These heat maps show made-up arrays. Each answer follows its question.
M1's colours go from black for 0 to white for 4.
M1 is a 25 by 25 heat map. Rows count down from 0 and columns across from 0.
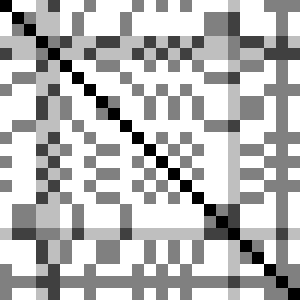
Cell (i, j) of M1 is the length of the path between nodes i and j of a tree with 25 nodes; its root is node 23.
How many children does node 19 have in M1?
6
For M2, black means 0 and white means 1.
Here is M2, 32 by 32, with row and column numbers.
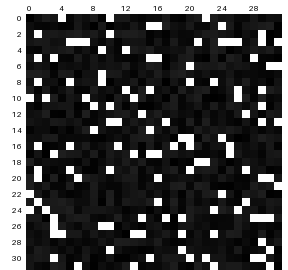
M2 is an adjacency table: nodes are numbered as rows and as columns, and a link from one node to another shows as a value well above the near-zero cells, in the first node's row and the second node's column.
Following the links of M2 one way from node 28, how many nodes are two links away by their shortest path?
3
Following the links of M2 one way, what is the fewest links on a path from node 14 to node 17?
5
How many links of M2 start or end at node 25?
10
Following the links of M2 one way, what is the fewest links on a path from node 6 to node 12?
5
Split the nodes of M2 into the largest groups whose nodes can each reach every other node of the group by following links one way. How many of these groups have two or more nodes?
1
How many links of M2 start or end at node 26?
7
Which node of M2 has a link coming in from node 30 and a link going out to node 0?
node 22
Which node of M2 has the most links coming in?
node 29
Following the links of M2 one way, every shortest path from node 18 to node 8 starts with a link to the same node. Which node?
node 21
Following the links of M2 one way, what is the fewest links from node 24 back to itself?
3
